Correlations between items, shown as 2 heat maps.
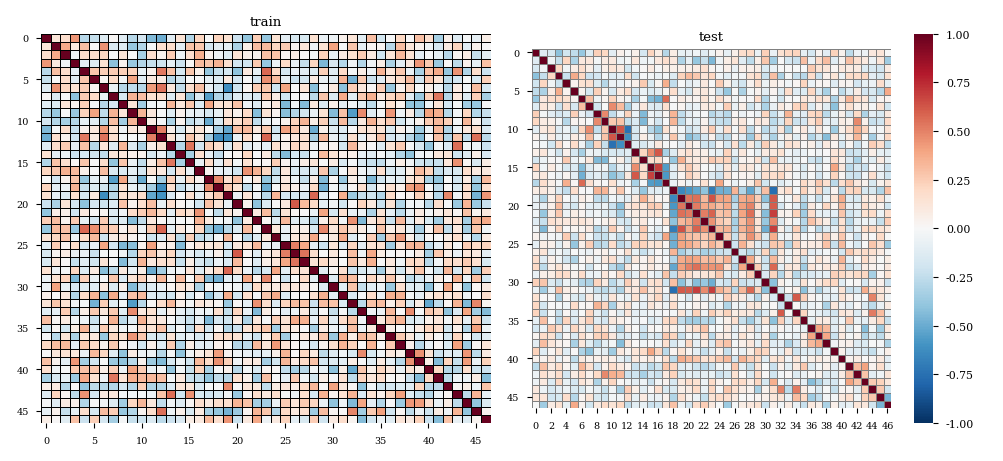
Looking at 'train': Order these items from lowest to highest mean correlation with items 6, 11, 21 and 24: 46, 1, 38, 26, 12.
46, 38, 26, 1, 12
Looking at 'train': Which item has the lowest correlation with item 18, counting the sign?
12
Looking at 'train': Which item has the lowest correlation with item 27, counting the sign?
8
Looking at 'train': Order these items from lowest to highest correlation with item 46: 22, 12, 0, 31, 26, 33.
33, 12, 26, 0, 31, 22
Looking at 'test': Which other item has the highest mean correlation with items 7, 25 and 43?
10
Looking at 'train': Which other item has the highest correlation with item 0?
3
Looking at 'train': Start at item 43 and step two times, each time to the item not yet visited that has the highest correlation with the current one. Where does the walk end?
15
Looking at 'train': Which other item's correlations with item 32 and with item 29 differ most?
9
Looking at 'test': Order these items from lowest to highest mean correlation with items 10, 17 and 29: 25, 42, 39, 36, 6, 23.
39, 36, 25, 23, 42, 6
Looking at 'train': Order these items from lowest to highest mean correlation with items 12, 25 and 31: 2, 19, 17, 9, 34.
17, 19, 9, 2, 34
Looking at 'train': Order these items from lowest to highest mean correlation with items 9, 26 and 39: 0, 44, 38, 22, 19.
22, 0, 19, 38, 44
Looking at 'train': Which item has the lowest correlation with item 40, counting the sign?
32
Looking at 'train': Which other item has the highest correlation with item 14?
29
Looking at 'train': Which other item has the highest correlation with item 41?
7
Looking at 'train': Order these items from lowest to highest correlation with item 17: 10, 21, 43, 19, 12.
10, 12, 43, 21, 19
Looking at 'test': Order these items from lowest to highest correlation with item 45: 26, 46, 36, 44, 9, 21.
46, 36, 9, 21, 26, 44
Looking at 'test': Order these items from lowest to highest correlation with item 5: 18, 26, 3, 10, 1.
1, 10, 26, 18, 3
